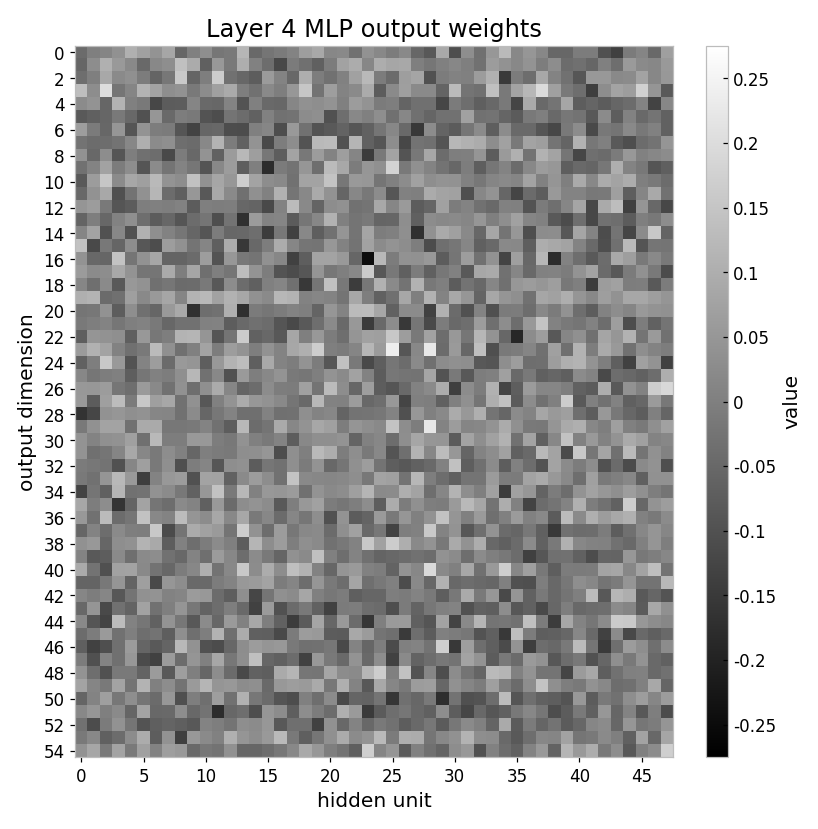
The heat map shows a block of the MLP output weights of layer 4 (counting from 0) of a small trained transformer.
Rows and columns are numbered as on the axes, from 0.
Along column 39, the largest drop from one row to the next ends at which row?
31
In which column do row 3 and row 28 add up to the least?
41
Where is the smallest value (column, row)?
23, 16
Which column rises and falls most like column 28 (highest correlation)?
6
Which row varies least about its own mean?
5
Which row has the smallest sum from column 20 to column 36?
50
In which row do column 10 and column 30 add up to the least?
46
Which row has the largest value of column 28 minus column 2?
40
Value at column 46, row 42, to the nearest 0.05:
-0.05
